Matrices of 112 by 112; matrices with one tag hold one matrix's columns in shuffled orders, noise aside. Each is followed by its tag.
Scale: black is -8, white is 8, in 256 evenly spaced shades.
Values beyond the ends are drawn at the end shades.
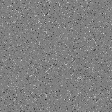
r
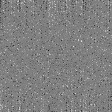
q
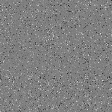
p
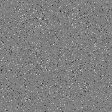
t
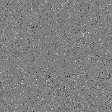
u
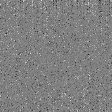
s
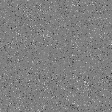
p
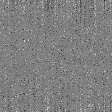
q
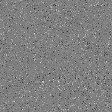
p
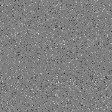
p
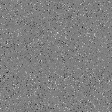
u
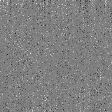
s
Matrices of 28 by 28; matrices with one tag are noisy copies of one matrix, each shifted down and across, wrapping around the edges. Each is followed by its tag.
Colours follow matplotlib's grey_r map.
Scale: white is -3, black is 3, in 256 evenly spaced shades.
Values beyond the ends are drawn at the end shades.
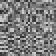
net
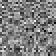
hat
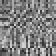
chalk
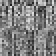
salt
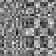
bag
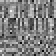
chalk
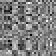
bag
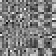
bag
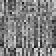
salt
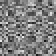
net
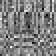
chalk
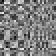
bag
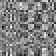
bag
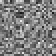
net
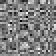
net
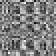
bag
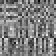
chalk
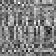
chalk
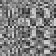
bag
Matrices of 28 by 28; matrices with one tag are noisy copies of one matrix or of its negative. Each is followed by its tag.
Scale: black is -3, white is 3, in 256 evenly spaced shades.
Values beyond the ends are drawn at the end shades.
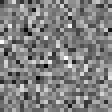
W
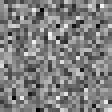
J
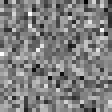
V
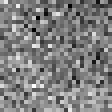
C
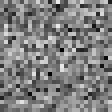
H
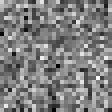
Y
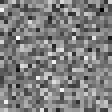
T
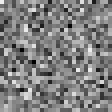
W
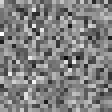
W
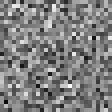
T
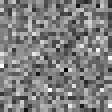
V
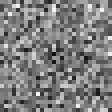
T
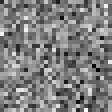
Y
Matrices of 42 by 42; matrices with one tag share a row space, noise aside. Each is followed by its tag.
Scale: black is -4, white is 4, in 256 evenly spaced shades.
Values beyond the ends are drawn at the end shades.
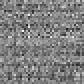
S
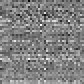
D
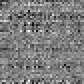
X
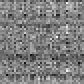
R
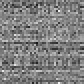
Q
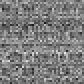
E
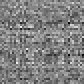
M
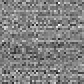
Q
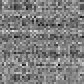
Q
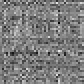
Q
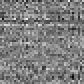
M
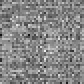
D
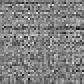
S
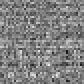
R
